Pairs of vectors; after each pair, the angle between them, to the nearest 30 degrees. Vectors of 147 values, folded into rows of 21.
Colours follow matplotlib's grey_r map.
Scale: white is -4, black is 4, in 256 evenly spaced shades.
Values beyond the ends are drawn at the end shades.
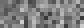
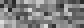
90 degrees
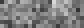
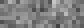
30 degrees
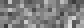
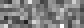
120 degrees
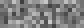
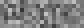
30 degrees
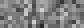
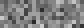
150 degrees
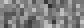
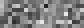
90 degrees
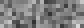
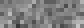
30 degrees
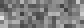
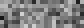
150 degrees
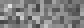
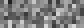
90 degrees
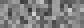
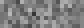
150 degrees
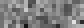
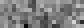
30 degrees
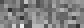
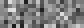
120 degrees
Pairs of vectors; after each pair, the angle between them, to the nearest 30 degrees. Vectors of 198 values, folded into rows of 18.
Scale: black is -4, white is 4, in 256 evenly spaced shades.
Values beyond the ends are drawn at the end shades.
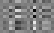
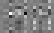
60 degrees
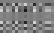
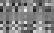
150 degrees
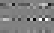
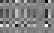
90 degrees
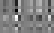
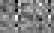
30 degrees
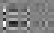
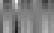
90 degrees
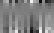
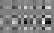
90 degrees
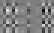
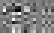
120 degrees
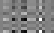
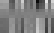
90 degrees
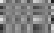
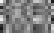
30 degrees
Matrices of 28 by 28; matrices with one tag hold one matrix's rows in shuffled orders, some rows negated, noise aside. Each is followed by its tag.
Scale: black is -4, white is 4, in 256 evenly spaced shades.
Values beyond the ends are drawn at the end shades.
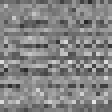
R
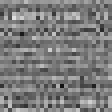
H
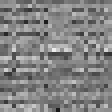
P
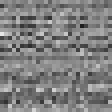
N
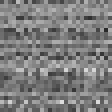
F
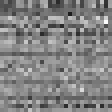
F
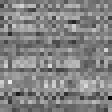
H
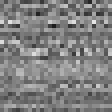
R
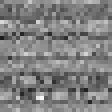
N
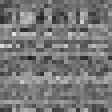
N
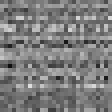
F
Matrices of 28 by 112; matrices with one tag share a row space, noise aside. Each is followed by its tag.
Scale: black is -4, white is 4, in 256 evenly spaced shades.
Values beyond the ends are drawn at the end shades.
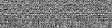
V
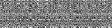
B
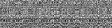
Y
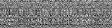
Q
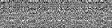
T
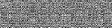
T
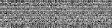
V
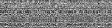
V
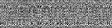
Q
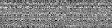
V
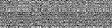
Q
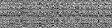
Y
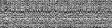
V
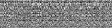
Q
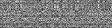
Y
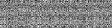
Q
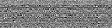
V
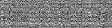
T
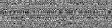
V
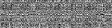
T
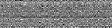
Y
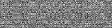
T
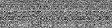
Q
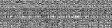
Y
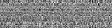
Y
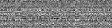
Y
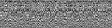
V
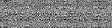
V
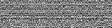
T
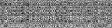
V
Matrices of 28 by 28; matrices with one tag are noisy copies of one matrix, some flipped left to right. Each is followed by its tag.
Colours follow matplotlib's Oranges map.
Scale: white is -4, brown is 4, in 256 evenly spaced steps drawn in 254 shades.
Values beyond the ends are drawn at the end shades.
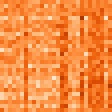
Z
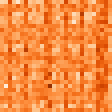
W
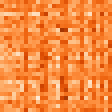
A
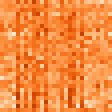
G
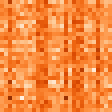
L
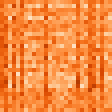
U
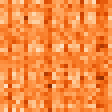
W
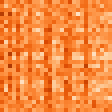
A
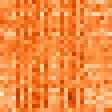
G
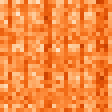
W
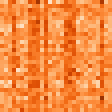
L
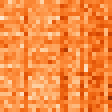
Z
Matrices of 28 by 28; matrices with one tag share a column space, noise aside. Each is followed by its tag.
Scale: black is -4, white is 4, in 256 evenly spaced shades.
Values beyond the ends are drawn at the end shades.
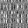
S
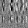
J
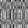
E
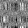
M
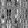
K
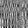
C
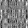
K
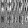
J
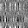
M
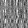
K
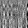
C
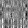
C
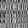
S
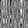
K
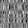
S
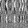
J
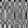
E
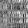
S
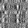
S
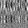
J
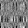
M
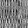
K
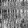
K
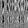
J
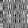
S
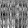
C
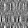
M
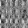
K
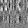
J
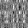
S
